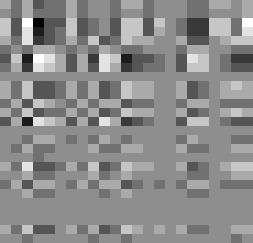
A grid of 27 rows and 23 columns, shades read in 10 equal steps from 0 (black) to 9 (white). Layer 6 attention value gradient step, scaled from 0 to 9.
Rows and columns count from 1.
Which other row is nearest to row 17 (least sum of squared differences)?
20
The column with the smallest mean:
4
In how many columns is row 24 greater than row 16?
7
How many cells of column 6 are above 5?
3
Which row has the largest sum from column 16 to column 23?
19
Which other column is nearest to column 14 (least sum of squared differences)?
17
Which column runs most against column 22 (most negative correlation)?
10
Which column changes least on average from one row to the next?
16
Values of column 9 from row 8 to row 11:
3 5 6 6
